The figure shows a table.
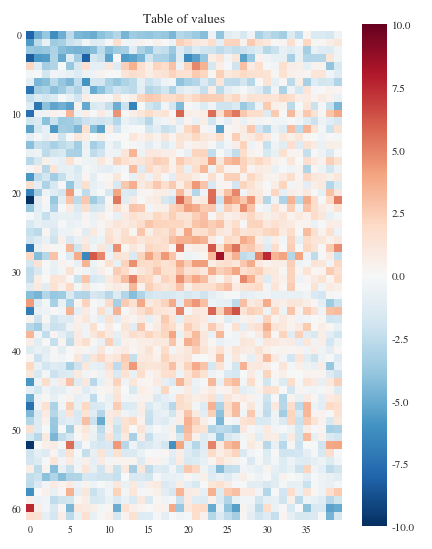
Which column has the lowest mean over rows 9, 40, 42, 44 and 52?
0
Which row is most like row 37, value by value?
25
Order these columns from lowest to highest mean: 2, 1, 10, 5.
1, 2, 5, 10
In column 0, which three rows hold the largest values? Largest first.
60, 34, 38
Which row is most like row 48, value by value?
47
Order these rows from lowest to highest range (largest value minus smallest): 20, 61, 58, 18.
61, 18, 58, 20
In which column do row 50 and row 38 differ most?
24
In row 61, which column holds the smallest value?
38
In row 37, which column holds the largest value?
30
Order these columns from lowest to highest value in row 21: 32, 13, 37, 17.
32, 17, 37, 13
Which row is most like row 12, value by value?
49
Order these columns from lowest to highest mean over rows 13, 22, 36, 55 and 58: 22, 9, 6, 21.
9, 6, 22, 21
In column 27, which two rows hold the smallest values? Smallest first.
3, 9
